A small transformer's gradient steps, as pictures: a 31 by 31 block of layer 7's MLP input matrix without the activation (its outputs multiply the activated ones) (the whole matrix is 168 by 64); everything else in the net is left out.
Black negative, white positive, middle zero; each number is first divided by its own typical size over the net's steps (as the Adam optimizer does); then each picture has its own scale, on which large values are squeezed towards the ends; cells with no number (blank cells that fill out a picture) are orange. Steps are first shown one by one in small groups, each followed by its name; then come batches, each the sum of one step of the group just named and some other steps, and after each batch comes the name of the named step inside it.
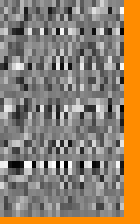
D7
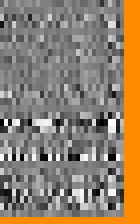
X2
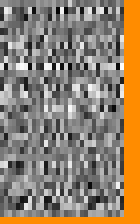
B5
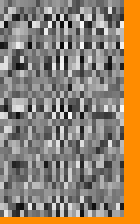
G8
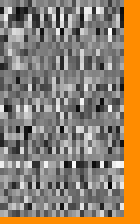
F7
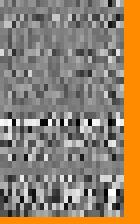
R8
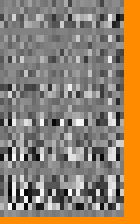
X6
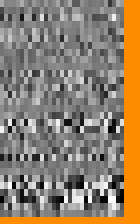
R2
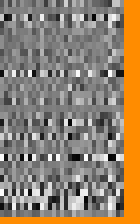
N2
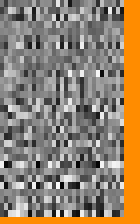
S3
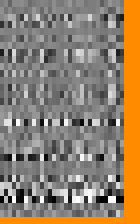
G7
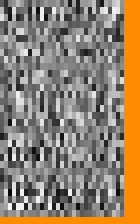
X6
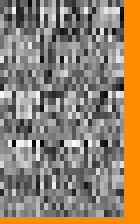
F7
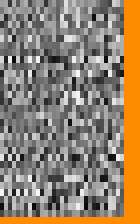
N2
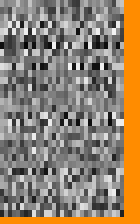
R8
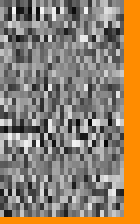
R8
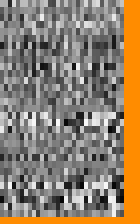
R2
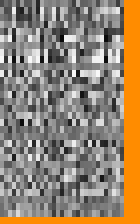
S3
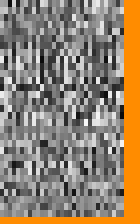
D7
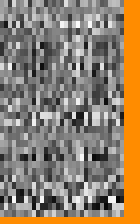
G7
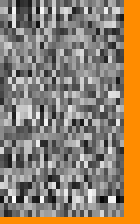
G7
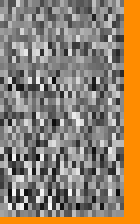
X6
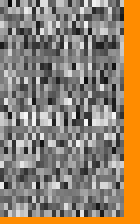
S3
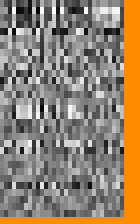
B5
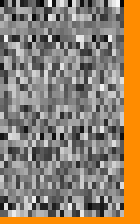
S3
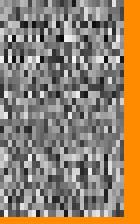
F7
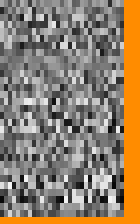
R2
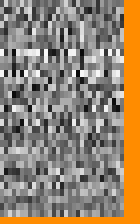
S3
